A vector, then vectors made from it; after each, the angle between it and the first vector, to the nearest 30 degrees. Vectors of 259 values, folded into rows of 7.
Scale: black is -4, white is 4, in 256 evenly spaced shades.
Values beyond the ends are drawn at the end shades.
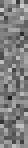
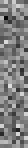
60 degrees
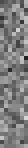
90 degrees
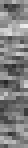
90 degrees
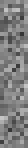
90 degrees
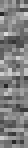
60 degrees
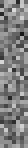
30 degrees
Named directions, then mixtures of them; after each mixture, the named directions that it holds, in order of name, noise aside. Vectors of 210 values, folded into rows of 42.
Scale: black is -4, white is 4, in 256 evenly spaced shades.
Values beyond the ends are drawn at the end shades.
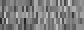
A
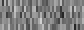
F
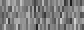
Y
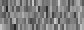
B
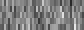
F, Y.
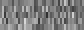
A.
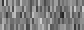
F.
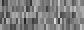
A, B, F.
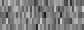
F, Y.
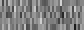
F.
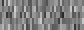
F.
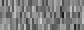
F.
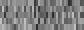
A, B, Y.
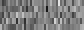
A, B.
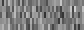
F.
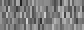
B, F, Y.
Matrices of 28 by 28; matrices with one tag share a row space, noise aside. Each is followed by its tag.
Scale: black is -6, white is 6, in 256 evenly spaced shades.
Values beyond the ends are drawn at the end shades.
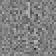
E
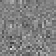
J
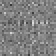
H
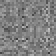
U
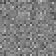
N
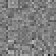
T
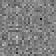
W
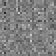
N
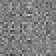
J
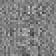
E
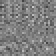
U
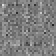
W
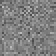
H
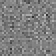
J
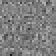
J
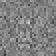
N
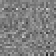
U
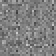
W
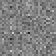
J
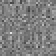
J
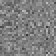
U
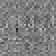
W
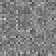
N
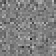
N
